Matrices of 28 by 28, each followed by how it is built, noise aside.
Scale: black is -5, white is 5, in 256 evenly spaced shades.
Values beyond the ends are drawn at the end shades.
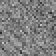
Toeplitz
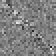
banded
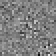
block diagonal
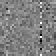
uneven columns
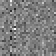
uneven columns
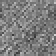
Hankel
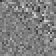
upper triangular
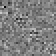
block diagonal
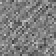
Hankel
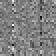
uneven columns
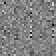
uneven columns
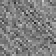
Toeplitz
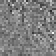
upper triangular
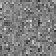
uneven columns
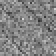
Toeplitz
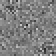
block diagonal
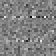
uneven rows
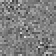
block diagonal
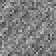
Hankel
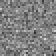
noise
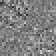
block diagonal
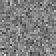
noise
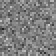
noise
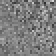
upper triangular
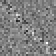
banded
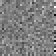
uneven columns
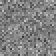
noise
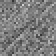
Hankel
